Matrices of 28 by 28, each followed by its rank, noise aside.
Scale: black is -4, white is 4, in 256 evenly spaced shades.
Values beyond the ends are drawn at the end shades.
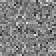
seven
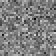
eight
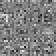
five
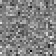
seven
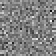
seven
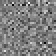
five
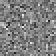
seven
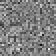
eight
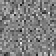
seven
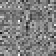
six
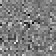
seven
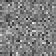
seven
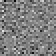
five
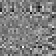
four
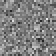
eight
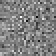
seven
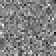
eight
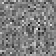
seven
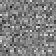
seven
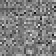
eight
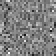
eight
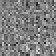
seven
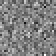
six
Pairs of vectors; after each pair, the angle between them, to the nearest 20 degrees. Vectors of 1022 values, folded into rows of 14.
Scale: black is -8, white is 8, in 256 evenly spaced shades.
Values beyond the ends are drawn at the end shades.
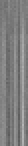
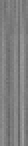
20 degrees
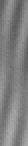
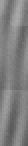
160 degrees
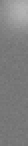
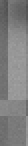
120 degrees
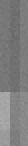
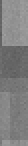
80 degrees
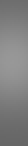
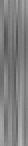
120 degrees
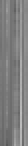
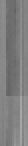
60 degrees
